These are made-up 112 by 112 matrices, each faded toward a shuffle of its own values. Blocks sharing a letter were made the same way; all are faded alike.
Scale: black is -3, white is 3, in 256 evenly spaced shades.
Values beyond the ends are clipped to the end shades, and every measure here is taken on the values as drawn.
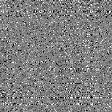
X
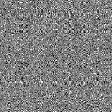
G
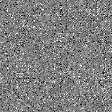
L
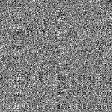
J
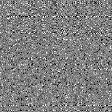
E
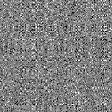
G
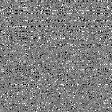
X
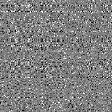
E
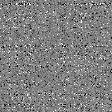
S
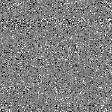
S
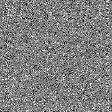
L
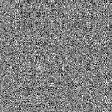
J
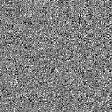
J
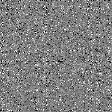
L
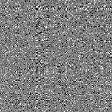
E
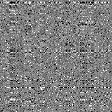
E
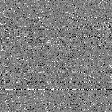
X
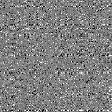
E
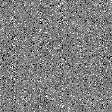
L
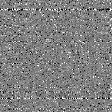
X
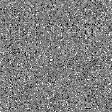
L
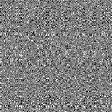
G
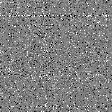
S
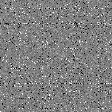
S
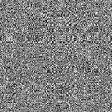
G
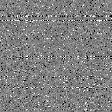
X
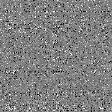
S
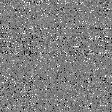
S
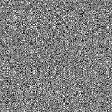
J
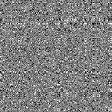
G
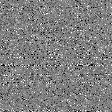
S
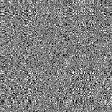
G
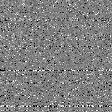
X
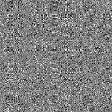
G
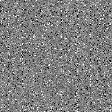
L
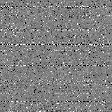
X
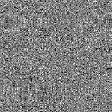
J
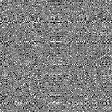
E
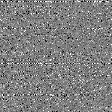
X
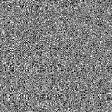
J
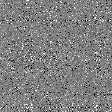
S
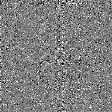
L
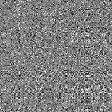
G
